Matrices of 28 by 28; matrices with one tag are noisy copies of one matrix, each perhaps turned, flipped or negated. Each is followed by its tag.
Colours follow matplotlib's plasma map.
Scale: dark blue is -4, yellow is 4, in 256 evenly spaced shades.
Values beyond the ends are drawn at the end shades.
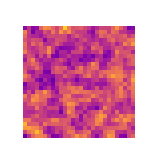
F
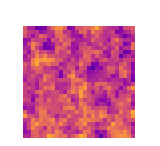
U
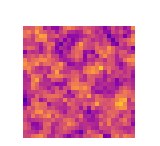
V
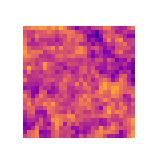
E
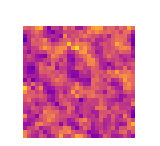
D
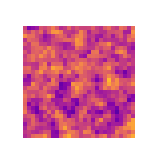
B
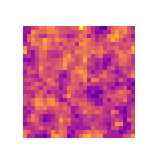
U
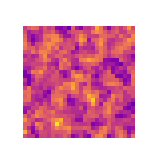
V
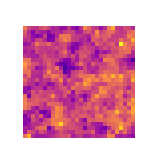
U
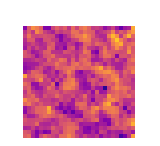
D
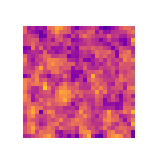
U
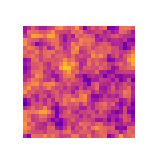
U
